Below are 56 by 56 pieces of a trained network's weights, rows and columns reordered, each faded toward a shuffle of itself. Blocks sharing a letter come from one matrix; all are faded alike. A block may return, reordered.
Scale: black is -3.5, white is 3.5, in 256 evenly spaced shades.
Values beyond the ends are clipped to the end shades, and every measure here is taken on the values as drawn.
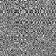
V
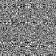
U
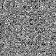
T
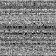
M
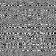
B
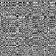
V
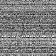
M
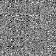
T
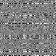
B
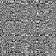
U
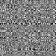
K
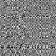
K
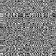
K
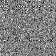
T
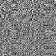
U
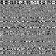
B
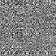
U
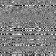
B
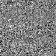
T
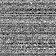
M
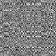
V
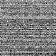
M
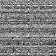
M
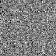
T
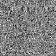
T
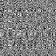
U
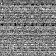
M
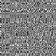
K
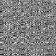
K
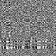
V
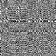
V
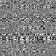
K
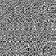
U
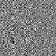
K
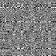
K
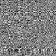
U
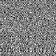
U
